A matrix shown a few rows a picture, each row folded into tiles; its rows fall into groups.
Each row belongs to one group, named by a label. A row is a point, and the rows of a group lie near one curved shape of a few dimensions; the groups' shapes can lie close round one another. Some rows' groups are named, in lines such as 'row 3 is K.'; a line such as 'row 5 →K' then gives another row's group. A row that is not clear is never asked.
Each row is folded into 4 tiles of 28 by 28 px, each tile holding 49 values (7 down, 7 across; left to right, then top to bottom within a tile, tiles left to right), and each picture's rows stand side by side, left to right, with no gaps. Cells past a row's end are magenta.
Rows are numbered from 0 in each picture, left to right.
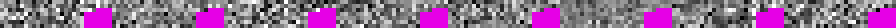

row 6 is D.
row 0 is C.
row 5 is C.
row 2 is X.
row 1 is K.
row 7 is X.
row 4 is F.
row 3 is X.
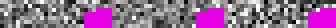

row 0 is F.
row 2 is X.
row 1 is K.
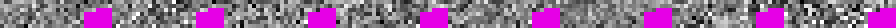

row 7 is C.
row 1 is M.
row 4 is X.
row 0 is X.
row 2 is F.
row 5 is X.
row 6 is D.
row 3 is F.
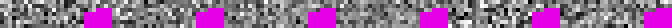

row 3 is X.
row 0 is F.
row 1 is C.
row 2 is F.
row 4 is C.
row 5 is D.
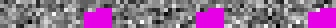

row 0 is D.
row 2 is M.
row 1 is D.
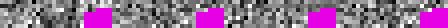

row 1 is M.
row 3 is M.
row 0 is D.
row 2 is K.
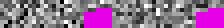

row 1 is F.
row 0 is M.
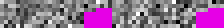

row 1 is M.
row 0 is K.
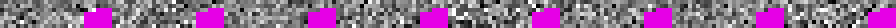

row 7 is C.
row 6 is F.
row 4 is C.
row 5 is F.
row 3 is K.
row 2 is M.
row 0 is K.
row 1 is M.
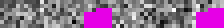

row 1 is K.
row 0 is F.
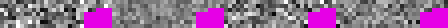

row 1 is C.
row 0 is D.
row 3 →X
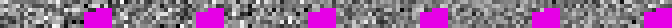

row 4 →C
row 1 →D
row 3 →D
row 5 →M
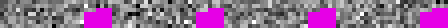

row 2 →D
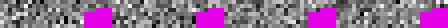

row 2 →X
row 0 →K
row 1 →K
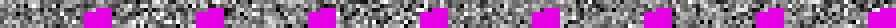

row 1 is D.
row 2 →F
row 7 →X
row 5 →K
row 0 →F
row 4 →F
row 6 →C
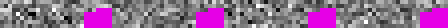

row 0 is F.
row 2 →F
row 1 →D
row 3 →D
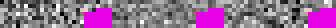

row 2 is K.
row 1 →D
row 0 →F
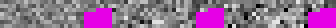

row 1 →D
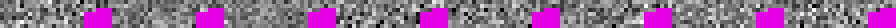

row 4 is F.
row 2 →X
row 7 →F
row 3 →K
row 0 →C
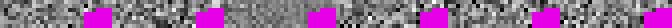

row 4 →F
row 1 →K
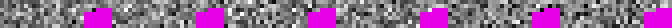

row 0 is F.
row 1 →X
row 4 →X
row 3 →F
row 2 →C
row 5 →K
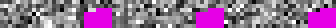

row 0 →D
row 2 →X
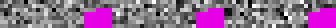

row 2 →F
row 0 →F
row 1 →F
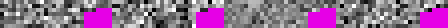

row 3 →X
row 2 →X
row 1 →D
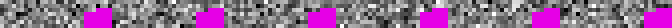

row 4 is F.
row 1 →K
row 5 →F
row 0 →K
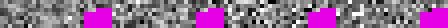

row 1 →D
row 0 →D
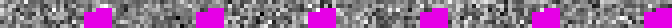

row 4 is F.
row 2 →K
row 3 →D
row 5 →X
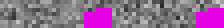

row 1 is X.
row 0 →D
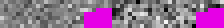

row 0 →C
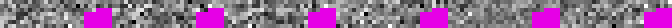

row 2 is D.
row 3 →M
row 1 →K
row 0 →K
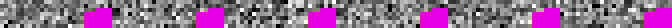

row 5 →F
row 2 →M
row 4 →M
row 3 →F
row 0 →K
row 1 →F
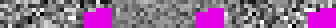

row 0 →D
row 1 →C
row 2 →C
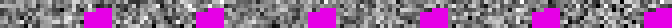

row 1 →X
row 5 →M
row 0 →D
